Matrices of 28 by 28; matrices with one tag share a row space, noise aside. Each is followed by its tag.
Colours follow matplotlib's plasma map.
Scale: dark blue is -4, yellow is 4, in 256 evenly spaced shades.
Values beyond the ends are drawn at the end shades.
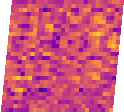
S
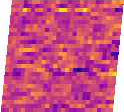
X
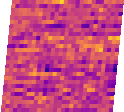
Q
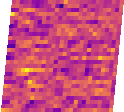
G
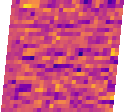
X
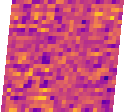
S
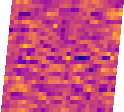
X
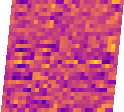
S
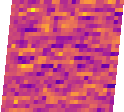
X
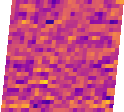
S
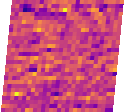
Q
